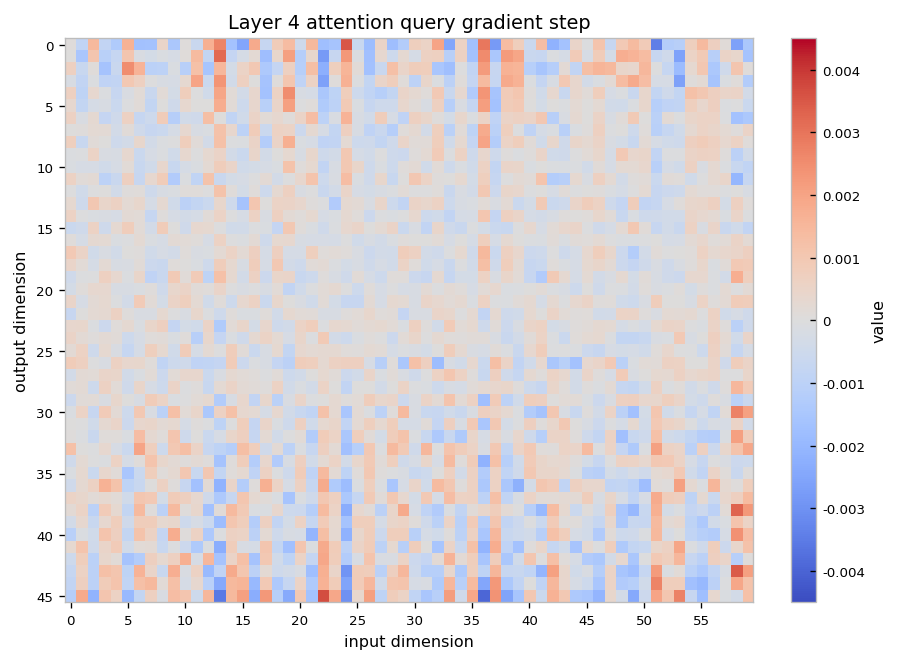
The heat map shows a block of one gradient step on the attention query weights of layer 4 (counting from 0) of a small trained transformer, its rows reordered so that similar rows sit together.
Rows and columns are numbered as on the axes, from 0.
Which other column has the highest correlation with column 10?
57
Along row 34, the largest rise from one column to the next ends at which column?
37
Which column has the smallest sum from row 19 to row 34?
24
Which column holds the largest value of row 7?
36
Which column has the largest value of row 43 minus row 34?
58
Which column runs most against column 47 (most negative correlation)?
32
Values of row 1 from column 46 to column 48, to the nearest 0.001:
0.001 0 0.002
